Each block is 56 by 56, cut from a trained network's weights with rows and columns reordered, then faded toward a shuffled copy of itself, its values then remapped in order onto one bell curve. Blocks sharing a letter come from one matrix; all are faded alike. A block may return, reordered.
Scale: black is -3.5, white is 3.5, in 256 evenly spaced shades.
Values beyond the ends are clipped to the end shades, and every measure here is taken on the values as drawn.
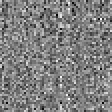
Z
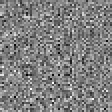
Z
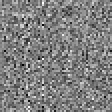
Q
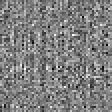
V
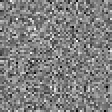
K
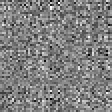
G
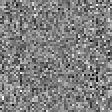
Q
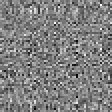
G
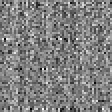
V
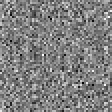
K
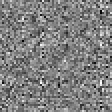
Q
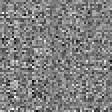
G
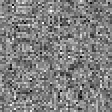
K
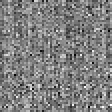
V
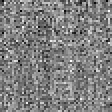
V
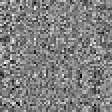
G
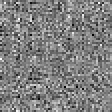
G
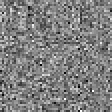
K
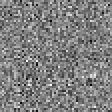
Z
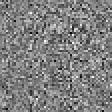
G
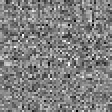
G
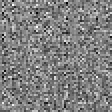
Q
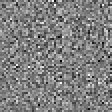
K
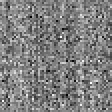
V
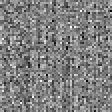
V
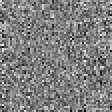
Q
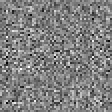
G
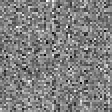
Z
